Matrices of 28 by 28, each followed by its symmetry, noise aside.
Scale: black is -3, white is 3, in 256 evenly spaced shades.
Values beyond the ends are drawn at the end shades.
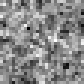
symmetric.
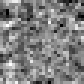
no symmetry.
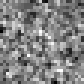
symmetric across the other diagonal.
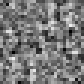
same after a half turn.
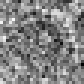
symmetric across the other diagonal.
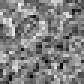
symmetric.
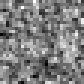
antisymmetric.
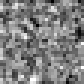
antisymmetric.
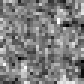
antisymmetric.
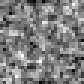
same after a half turn.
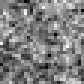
antisymmetric.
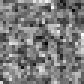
symmetric across the other diagonal.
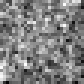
symmetric.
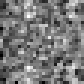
mirrored top to bottom.
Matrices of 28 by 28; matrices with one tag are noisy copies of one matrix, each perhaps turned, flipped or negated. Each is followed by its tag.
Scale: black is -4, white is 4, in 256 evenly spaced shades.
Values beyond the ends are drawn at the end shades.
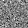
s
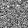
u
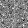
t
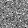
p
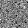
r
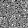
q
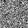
t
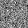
u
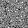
r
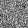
r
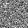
r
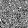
p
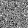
q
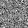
t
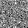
q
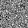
r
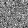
t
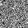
t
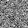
p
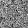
q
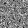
t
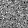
q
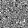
r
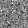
q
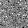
s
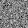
r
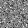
t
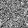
p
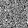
u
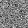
r
